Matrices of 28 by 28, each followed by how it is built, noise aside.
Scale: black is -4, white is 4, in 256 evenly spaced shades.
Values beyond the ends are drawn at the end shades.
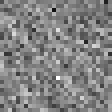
Toeplitz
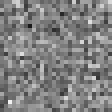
blocks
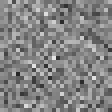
Toeplitz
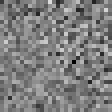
upper triangular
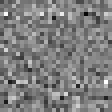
uneven rows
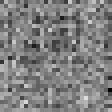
blocks
